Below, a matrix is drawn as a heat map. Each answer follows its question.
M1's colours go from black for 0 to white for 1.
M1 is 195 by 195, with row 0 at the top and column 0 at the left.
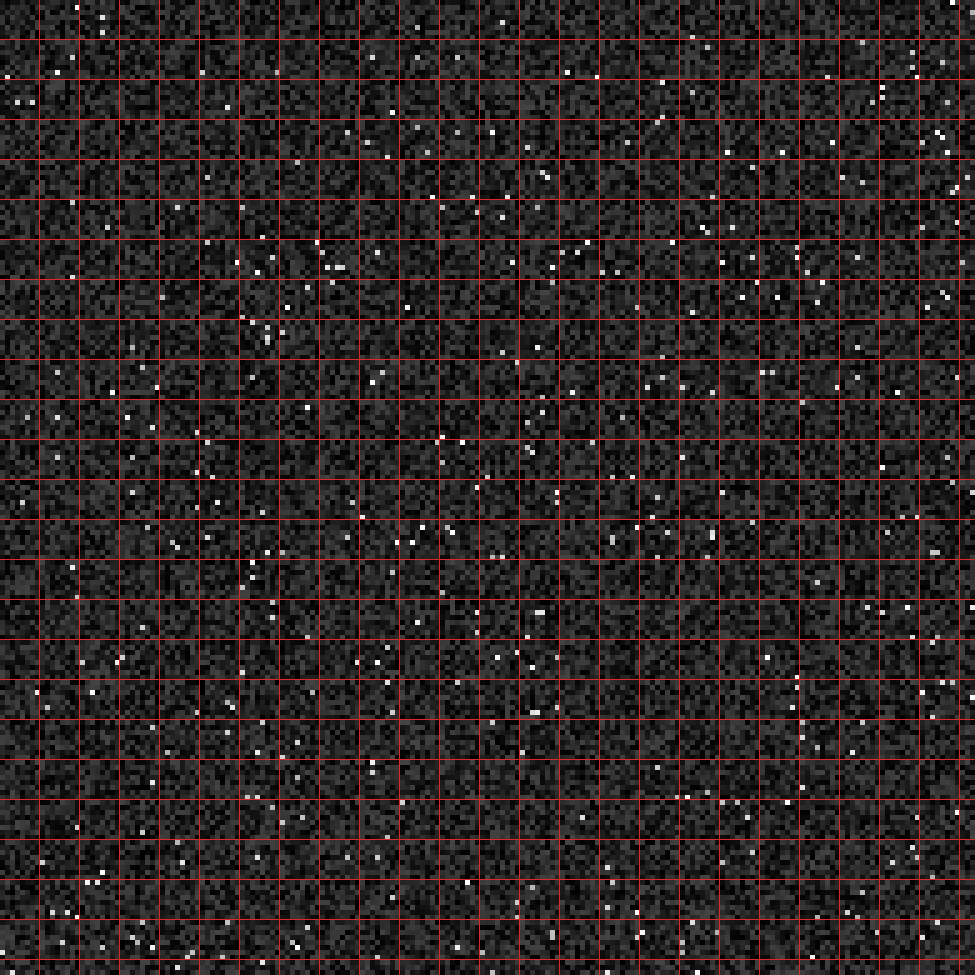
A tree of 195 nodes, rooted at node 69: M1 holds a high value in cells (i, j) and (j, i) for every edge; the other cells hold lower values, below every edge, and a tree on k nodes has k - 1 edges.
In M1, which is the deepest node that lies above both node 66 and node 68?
110
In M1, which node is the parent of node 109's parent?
41
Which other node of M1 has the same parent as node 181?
173
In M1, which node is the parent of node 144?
98
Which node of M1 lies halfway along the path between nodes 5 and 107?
91
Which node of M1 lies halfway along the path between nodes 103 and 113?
26
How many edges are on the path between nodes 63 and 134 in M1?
2
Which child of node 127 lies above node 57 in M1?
61
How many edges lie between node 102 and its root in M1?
5
